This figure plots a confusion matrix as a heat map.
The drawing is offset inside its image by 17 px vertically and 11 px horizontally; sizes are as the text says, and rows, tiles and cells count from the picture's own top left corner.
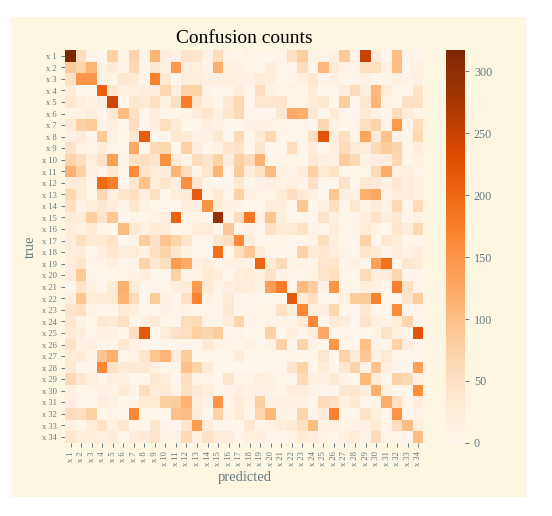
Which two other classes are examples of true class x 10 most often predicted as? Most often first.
x 5, x 19
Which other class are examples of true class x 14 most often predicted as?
x 23
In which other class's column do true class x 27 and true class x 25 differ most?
x 34
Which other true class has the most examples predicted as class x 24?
x 33
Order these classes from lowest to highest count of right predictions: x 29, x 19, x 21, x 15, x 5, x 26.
x 29, x 26, x 21, x 19, x 5, x 15
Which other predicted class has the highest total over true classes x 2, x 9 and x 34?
x 7
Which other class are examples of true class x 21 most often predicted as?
x 32
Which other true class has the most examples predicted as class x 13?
x 22
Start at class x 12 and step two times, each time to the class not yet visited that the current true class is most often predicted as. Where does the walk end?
x 30
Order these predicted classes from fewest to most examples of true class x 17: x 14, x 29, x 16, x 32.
x 14, x 32, x 16, x 29
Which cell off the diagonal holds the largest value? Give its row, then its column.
x 1, x 29
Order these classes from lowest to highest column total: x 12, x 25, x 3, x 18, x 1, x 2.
x 18, x 3, x 25, x 2, x 1, x 12
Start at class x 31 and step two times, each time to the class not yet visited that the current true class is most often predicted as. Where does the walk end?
x 11
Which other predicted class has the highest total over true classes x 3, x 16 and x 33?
x 9
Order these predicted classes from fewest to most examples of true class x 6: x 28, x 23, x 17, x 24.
x 28, x 24, x 17, x 23
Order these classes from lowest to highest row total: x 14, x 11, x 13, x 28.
x 14, x 28, x 13, x 11
